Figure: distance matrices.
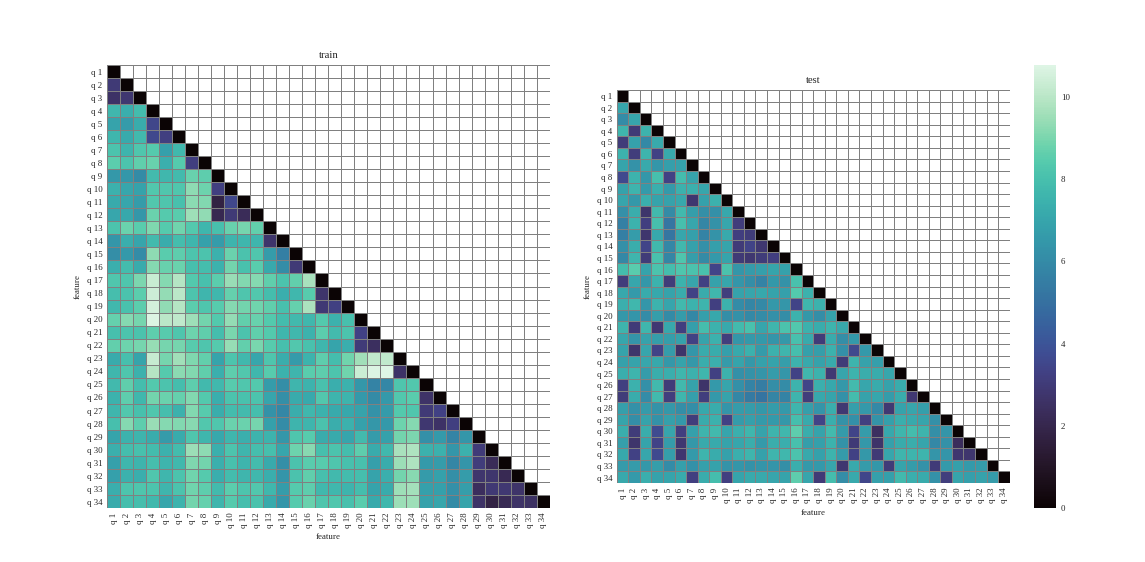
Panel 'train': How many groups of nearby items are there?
11
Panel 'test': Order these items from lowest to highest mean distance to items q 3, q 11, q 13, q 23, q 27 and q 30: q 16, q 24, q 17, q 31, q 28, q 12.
q 12, q 31, q 17, q 28, q 24, q 16
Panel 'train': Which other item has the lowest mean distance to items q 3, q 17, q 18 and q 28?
q 19
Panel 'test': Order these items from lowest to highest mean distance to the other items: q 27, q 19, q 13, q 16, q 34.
q 13, q 27, q 34, q 19, q 16
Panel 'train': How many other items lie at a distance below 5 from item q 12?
3
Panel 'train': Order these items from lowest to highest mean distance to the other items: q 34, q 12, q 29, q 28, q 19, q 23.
q 29, q 34, q 28, q 12, q 19, q 23
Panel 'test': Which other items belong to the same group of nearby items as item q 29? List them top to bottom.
q 7, q 10, q 18, q 22, q 34
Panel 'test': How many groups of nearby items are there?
6
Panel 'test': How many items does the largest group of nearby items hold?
8
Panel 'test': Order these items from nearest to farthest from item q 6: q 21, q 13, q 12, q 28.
q 21, q 28, q 13, q 12
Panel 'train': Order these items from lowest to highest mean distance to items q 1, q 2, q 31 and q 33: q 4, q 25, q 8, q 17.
q 25, q 4, q 17, q 8
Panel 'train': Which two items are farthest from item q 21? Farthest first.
q 24, q 23
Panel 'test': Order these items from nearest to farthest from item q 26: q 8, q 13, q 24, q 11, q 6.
q 8, q 13, q 11, q 24, q 6
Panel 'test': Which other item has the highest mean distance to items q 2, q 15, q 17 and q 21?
q 16
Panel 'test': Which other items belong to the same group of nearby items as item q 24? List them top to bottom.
q 20, q 28, q 33
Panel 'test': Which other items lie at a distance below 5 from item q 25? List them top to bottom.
q 9, q 16, q 19
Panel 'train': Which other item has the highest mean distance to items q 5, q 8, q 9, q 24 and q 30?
q 20
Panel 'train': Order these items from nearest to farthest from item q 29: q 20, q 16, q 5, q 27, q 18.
q 27, q 5, q 18, q 20, q 16
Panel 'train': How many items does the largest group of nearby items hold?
6
